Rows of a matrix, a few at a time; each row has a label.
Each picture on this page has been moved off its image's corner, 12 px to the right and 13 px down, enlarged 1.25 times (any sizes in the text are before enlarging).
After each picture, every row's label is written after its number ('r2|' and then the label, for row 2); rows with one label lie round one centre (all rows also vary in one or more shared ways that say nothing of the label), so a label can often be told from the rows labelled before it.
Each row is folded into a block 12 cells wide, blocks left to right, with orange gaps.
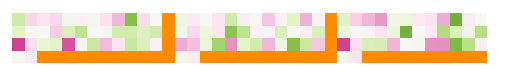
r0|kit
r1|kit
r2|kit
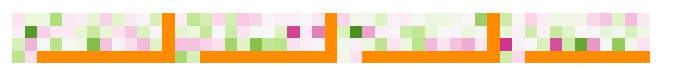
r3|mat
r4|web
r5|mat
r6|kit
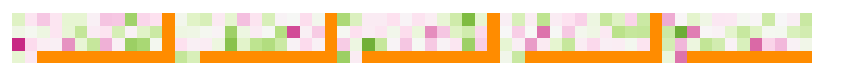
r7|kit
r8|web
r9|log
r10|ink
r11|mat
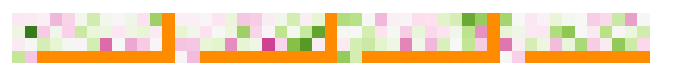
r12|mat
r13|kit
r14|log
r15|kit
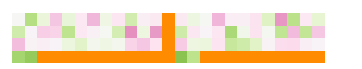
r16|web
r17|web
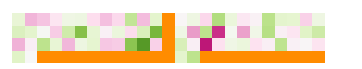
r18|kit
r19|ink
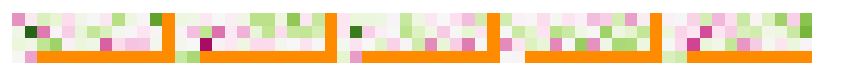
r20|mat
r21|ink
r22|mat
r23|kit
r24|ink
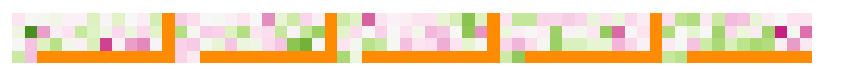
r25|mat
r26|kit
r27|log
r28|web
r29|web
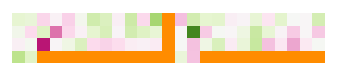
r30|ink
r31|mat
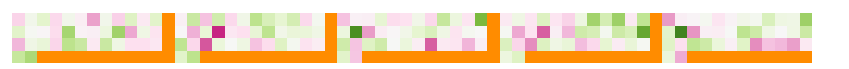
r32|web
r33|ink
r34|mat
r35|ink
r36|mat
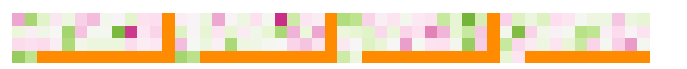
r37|web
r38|web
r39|log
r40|mat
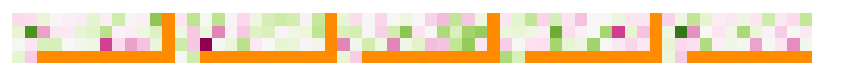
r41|mat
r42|ink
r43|kit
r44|web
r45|mat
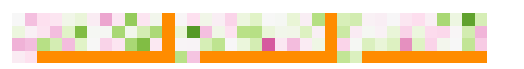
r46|kit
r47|mat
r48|log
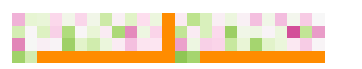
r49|web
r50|web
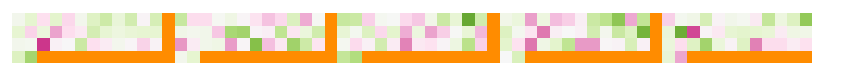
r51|ink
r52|kit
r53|log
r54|ink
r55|mat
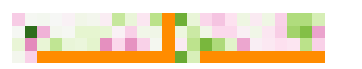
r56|mat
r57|log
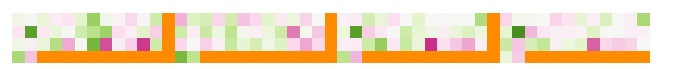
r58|mat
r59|web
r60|mat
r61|mat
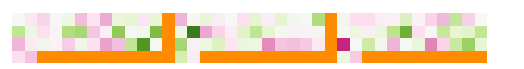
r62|kit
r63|mat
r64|kit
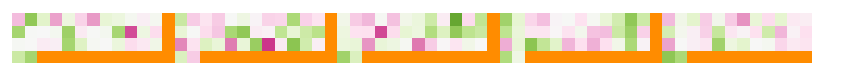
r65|web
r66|kit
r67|ink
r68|log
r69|web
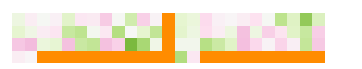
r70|kit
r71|log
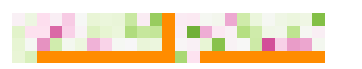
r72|ink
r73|mat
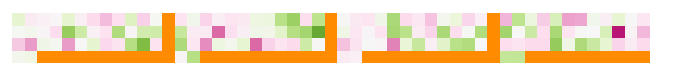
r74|kit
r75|ink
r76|kit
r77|web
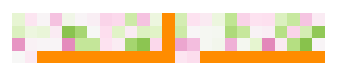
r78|kit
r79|kit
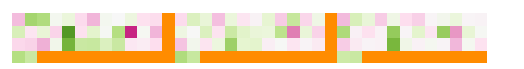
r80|web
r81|web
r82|web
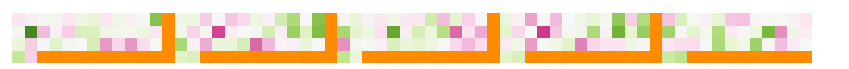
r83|mat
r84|ink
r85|web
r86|ink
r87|web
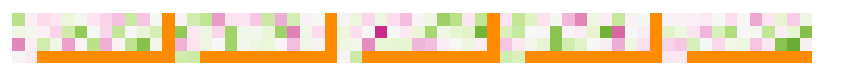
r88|kit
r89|web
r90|ink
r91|web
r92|kit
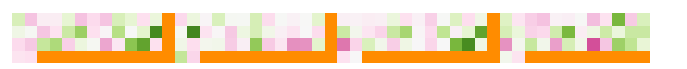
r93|kit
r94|mat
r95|kit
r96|kit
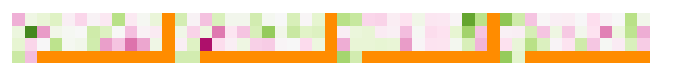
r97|mat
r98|ink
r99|log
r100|log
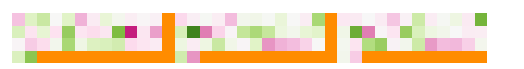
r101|web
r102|mat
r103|mat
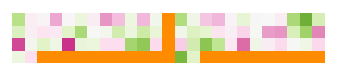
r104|kit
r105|log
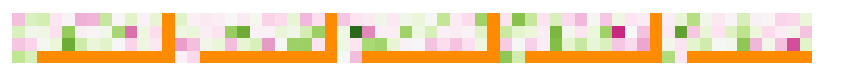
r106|web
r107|kit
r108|mat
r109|web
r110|mat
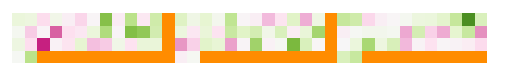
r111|ink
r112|kit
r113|log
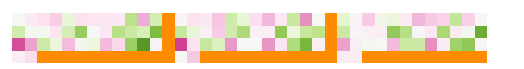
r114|kit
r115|kit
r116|kit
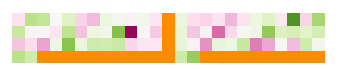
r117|web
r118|ink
